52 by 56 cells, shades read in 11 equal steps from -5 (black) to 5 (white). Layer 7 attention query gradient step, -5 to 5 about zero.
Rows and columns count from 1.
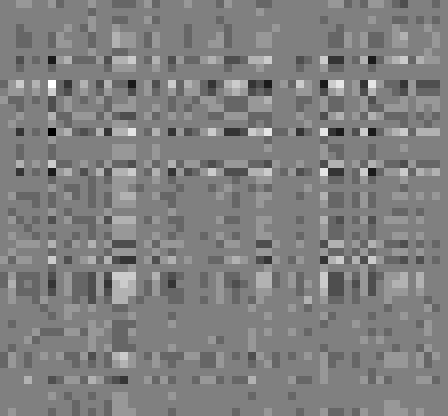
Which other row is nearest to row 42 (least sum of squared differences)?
39
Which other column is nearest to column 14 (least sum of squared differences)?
22
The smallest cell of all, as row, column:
17, 7
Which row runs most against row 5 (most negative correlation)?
1
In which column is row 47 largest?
41
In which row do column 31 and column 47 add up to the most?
11
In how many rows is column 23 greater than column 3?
13
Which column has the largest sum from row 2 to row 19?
15
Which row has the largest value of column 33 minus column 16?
48
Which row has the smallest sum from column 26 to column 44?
45
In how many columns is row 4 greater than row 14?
12
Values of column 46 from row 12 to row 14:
-2 1 1
